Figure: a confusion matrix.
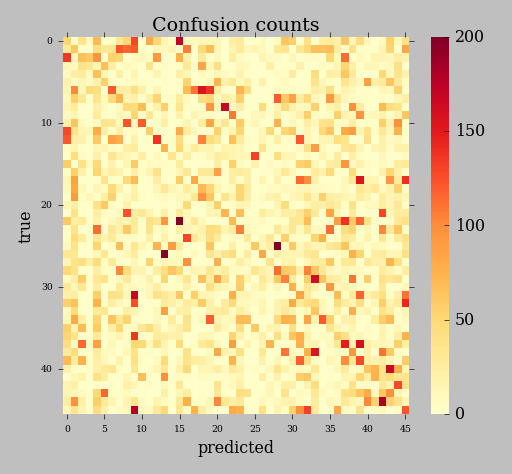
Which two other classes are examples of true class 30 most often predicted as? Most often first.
35, 23
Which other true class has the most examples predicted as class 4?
23
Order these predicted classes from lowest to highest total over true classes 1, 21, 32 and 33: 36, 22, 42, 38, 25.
25, 22, 36, 38, 42
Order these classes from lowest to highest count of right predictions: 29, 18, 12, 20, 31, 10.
20, 18, 31, 29, 10, 12
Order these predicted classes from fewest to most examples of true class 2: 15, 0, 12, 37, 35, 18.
18, 35, 15, 12, 37, 0
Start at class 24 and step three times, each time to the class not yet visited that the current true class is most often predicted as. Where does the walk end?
5
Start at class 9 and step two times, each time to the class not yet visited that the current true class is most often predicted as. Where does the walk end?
15
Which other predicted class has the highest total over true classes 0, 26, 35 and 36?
9
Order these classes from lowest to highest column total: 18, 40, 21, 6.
21, 40, 6, 18
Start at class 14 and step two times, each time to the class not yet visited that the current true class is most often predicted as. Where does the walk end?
28
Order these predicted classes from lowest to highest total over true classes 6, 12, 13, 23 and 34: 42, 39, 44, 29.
39, 29, 44, 42
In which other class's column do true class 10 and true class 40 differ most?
43
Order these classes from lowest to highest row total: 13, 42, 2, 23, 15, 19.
42, 13, 15, 19, 2, 23
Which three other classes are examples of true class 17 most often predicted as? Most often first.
39, 45, 31
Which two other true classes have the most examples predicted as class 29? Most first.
38, 34
